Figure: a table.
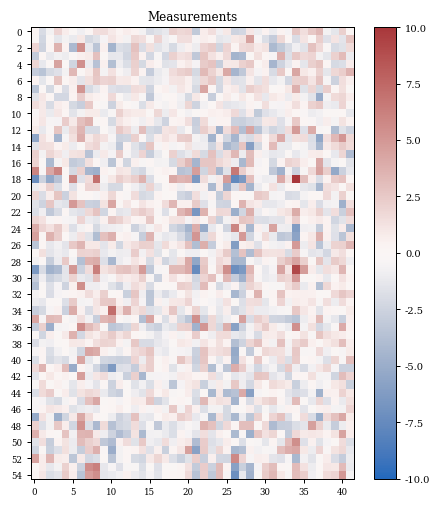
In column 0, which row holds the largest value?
17
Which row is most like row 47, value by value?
13
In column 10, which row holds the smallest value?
41
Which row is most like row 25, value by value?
35
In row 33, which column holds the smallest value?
15
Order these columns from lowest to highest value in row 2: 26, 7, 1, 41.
1, 7, 26, 41
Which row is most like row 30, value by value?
5
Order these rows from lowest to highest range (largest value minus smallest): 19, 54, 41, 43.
43, 19, 41, 54
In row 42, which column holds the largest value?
6
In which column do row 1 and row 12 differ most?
34
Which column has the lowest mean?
26
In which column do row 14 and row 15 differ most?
28
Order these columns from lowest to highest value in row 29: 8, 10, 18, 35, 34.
10, 18, 35, 8, 34
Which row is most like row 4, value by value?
2
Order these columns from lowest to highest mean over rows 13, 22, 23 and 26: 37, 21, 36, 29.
21, 37, 29, 36
